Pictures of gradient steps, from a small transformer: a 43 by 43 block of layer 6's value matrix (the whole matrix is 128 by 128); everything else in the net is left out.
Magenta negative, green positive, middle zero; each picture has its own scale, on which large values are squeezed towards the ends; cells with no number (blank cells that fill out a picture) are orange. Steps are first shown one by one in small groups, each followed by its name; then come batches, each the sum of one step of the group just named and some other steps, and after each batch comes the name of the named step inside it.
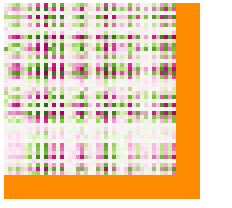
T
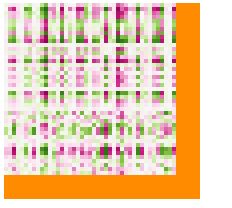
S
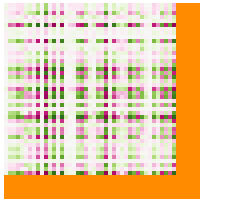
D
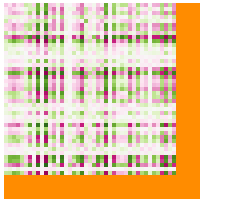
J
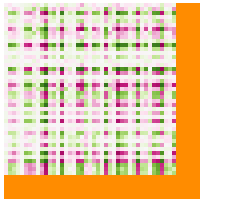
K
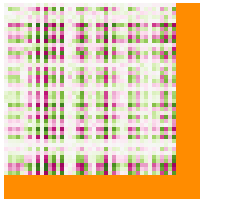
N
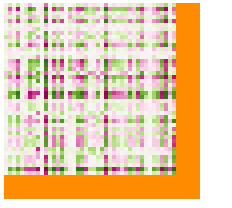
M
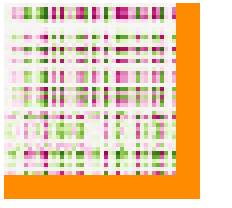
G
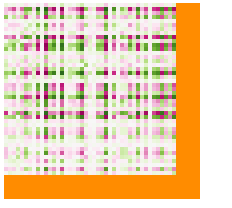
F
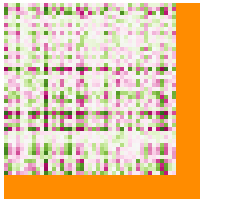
K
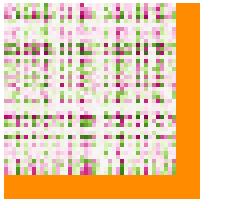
K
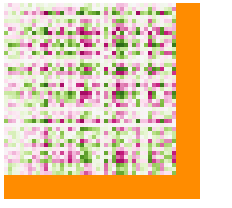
K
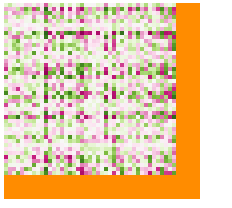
F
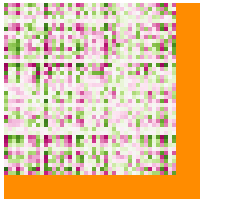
J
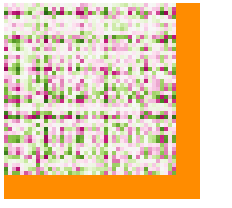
J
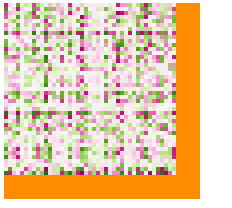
S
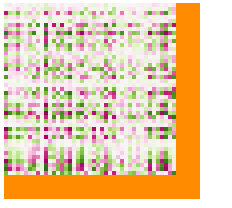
D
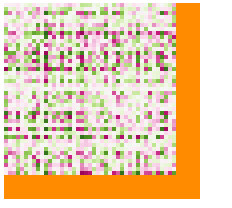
N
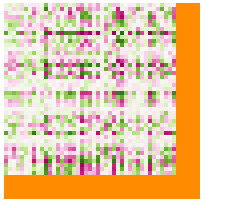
S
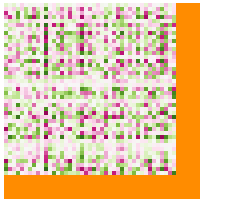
D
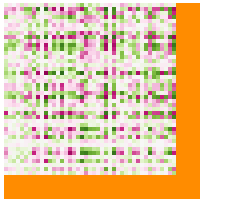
F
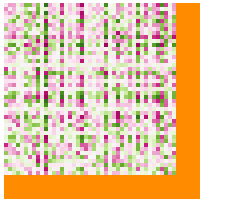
J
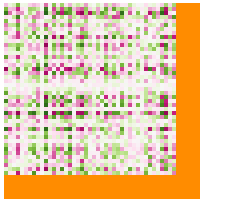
T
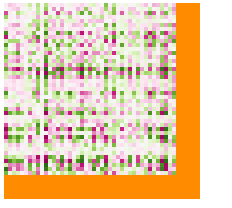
J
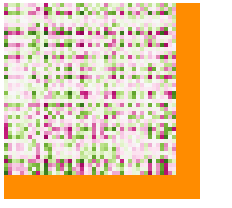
N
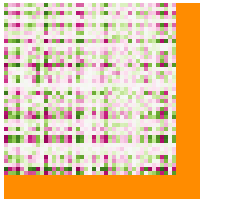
J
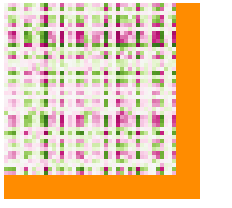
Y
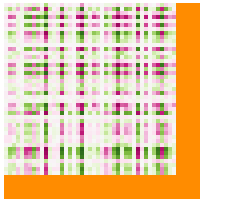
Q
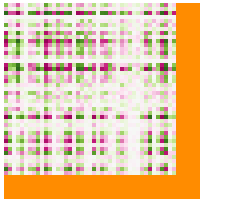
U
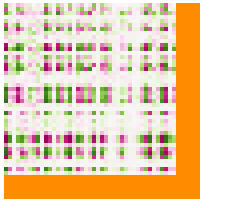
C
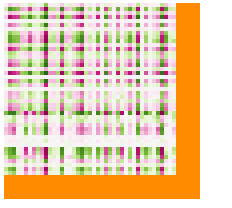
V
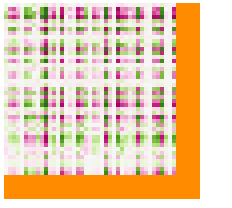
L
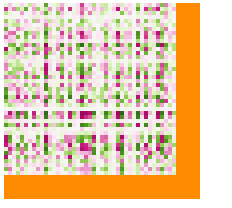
C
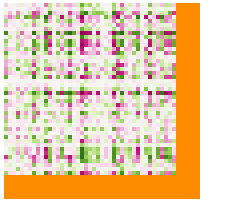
Q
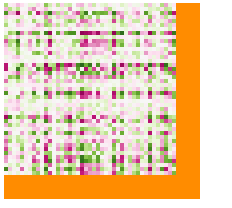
U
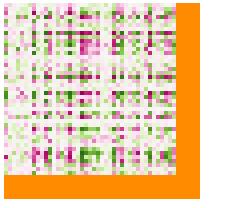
C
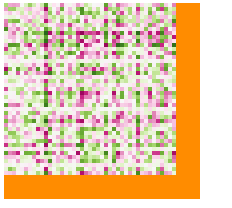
Y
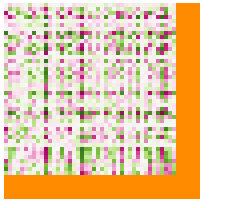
V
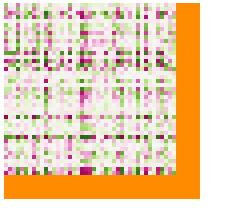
U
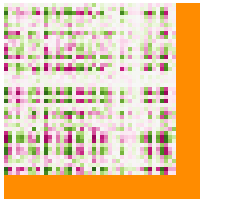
C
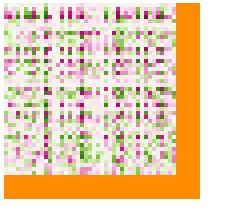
L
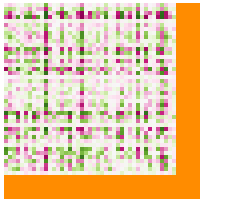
V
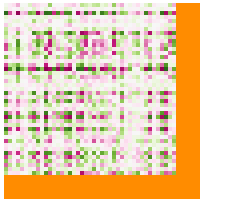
U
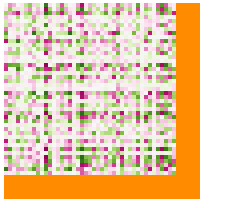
U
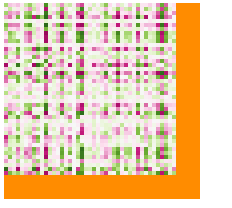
Q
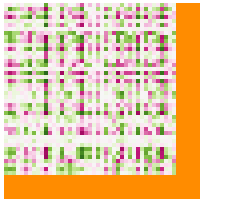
V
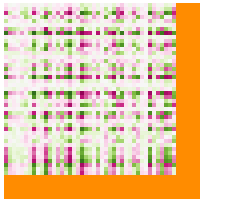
L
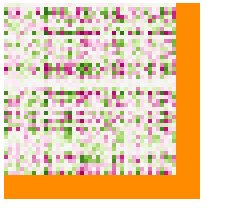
L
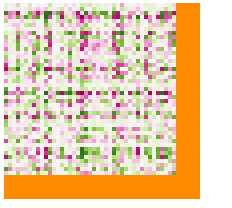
Q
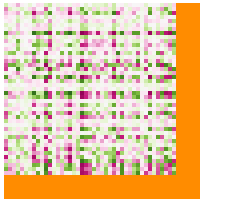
U
